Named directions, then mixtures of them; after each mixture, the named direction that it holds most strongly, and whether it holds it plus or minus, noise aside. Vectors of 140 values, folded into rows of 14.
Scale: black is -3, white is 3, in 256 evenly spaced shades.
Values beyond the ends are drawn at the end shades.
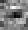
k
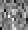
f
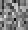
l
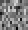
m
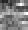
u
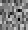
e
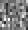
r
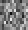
e, plus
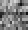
u, minus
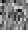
e, plus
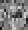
f, plus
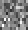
r, plus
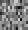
m, plus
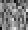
f, plus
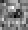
k, plus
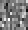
r, plus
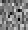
e, plus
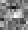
k, minus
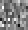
r, plus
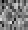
l, plus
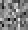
l, plus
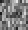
m, plus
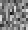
e, plus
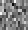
l, minus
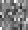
f, minus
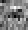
k, plus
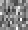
m, minus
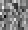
l, minus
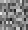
e, minus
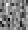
r, minus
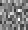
e, minus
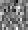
m, minus
